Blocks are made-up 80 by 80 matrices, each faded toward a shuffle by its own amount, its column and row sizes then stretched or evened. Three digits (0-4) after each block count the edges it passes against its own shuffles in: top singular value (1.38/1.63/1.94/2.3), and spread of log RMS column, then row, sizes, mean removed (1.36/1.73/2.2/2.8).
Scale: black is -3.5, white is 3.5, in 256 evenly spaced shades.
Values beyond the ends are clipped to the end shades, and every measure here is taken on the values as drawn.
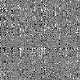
3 4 3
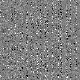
0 4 1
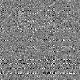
4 2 4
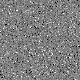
1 0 1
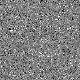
0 1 2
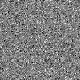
3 0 0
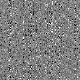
1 4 0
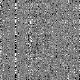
3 4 0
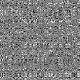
4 1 3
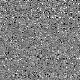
2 0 2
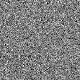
1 1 1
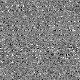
0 0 4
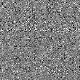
1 2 3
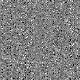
2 3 0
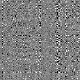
4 4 2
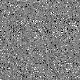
0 1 2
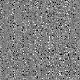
3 3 1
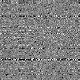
4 0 4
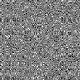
4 2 1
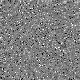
2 0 0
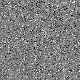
0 1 2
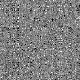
3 2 1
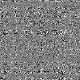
1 3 4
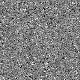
0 1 1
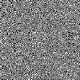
3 1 3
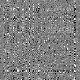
4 4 2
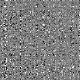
0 4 3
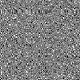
4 2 0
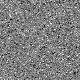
1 0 0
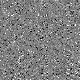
2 1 0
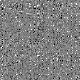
2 3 2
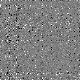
1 3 3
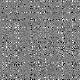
1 4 4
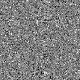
2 1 0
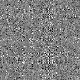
3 3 2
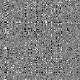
3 4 3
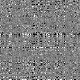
4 3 4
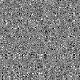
3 1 3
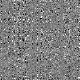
1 4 2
